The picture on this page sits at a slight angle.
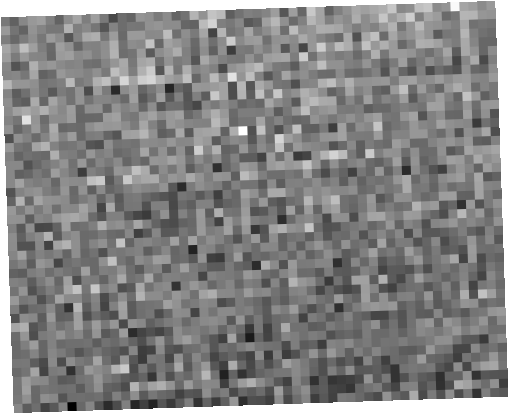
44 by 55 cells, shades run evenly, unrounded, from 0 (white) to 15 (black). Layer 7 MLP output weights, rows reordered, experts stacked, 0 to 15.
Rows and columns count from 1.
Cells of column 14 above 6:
38
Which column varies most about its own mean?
24
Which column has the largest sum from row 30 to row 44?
29
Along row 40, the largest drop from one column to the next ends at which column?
25
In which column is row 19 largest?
45
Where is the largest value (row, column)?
44, 7
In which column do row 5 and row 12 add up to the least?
3
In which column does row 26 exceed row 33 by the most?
53
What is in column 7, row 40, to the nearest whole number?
12
